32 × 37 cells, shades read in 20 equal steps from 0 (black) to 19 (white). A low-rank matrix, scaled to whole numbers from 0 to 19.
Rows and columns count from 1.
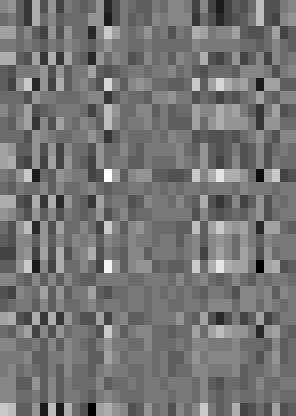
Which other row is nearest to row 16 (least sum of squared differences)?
5
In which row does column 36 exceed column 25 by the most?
2
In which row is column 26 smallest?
20
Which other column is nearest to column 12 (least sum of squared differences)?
6
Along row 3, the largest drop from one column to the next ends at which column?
36
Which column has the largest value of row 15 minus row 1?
28
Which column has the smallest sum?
12
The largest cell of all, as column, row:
14, 14
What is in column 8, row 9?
9
